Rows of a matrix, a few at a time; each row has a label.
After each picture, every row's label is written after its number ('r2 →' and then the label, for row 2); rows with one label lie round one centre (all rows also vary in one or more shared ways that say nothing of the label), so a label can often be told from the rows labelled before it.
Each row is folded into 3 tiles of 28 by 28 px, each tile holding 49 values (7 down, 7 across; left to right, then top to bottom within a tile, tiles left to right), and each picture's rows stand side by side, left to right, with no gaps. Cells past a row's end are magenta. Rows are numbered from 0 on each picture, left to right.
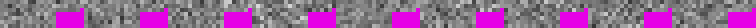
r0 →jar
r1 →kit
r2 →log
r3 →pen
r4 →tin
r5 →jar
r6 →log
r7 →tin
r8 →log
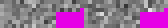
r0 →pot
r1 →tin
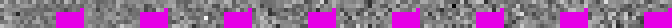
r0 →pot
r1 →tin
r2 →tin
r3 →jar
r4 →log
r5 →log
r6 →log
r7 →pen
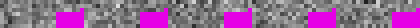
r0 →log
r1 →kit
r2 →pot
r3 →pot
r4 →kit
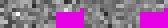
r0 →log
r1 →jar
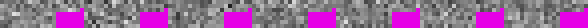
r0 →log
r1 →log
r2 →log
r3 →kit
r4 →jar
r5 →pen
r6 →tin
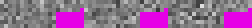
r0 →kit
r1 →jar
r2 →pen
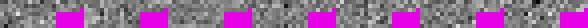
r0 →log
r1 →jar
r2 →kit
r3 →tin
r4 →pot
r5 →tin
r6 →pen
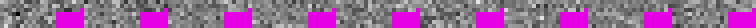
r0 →kit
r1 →pot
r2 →log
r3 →log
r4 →kit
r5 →log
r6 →tin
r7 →pen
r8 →pen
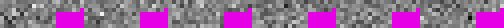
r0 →kit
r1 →kit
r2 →kit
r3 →jar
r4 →tin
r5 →log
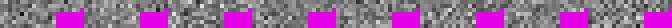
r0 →tin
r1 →pen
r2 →kit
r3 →log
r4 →log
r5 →pen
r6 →log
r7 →pot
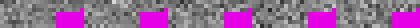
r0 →pot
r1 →jar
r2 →jar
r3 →kit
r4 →tin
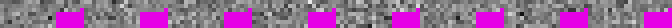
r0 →tin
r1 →pen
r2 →pen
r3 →pot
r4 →tin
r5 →kit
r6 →kit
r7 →pen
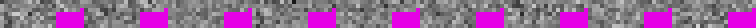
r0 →pot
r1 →kit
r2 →pot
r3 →log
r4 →log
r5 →pot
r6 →jar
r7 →kit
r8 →tin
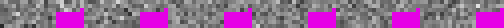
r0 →tin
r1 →kit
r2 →jar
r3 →pot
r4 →pot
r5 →jar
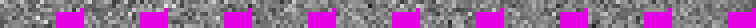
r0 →pen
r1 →pen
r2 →kit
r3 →kit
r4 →log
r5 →pot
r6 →jar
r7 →log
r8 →log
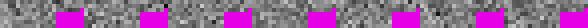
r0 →jar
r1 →tin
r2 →pot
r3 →kit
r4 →tin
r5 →jar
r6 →tin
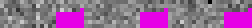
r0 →jar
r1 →log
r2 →log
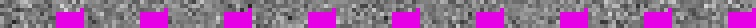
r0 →kit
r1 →kit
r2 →kit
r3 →jar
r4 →log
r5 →tin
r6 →pot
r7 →kit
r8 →kit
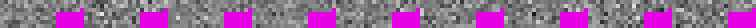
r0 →kit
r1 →jar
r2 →pen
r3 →jar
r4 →tin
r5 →tin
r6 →pot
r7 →jar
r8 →jar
